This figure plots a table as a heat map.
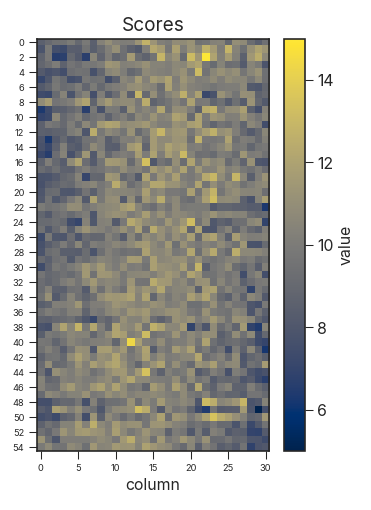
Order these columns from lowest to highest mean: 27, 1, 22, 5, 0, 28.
0, 1, 28, 27, 5, 22
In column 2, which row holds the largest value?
49
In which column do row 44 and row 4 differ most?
21
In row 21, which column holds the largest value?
23
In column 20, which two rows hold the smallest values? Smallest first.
38, 52
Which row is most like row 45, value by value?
22
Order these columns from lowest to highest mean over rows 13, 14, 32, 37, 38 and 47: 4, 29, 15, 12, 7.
29, 4, 7, 12, 15
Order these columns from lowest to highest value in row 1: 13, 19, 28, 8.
13, 8, 19, 28
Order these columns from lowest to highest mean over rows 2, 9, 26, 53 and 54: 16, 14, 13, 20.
13, 14, 20, 16
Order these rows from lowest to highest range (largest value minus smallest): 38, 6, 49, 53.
6, 53, 38, 49
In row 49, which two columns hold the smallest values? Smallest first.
29, 22
